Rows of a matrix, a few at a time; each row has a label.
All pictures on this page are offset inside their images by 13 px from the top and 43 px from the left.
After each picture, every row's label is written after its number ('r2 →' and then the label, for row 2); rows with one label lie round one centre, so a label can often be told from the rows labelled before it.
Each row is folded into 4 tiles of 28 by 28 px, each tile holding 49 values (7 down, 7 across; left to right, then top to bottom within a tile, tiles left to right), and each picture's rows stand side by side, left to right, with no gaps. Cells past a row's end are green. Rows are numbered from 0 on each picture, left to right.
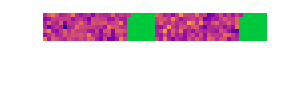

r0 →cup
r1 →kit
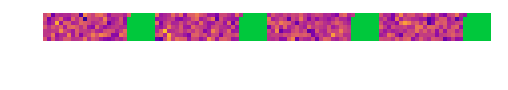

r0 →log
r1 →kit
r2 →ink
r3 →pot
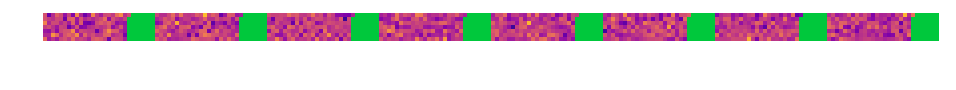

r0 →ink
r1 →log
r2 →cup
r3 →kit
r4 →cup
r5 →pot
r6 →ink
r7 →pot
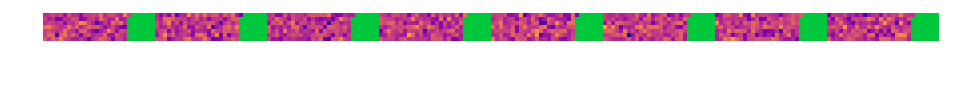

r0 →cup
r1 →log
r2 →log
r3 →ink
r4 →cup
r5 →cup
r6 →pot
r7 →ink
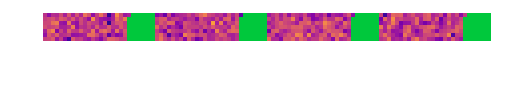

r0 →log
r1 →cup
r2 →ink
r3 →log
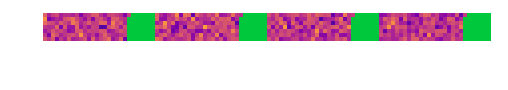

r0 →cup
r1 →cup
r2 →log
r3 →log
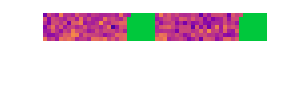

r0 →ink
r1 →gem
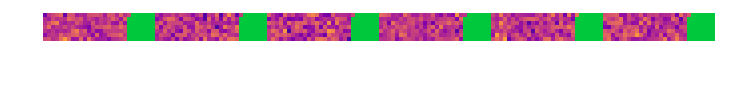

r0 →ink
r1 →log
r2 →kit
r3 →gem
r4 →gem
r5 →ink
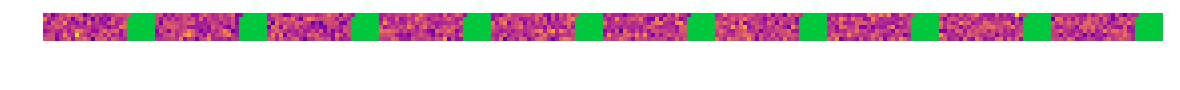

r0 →ink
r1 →ink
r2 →gem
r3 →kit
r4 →log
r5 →ink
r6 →ink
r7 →log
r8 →pot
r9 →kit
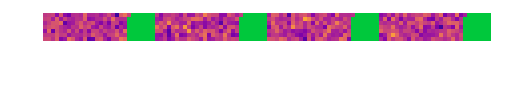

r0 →gem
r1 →log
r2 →gem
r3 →kit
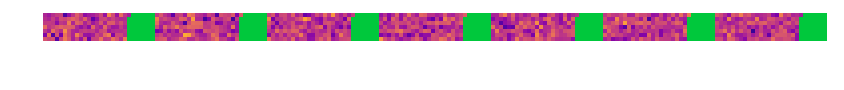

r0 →ink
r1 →ink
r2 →ink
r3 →kit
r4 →cup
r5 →pot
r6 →kit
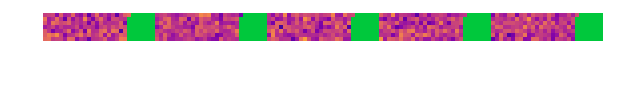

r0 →gem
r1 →log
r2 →kit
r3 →cup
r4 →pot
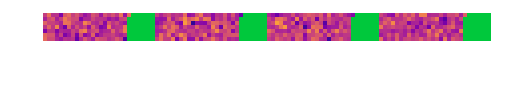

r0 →pot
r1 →gem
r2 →log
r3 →log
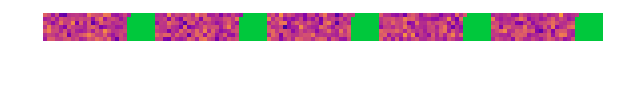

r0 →cup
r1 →log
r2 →cup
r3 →ink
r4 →ink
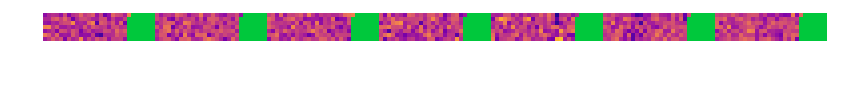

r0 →pot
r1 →cup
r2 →pot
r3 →log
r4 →log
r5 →gem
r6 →pot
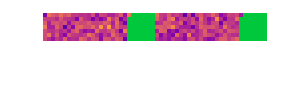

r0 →pot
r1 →log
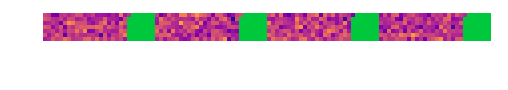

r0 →pot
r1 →kit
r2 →cup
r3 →ink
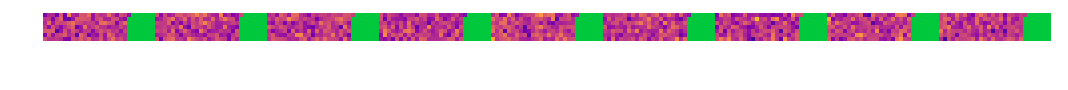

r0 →kit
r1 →kit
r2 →ink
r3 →cup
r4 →log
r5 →kit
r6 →gem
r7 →ink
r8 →log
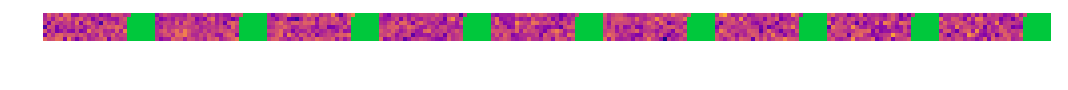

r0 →gem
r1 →ink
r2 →kit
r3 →log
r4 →kit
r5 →log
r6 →gem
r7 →ink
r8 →ink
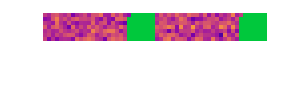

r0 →log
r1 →pot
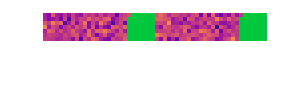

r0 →cup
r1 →log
